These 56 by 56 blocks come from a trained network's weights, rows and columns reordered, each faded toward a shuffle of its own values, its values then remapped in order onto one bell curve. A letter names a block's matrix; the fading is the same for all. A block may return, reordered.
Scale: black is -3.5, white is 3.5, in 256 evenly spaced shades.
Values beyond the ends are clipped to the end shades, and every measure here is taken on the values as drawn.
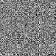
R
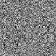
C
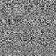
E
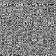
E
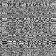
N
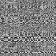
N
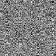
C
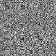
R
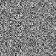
C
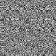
E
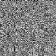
R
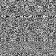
E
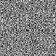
R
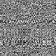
E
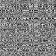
N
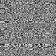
E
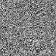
C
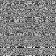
N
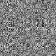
R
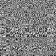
E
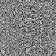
C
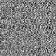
C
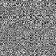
E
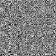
R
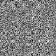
C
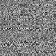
E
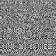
N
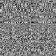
E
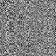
C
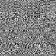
E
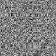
C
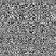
E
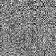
R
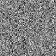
R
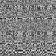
N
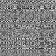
N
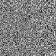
R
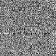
R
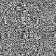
R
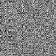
C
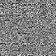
E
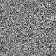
C
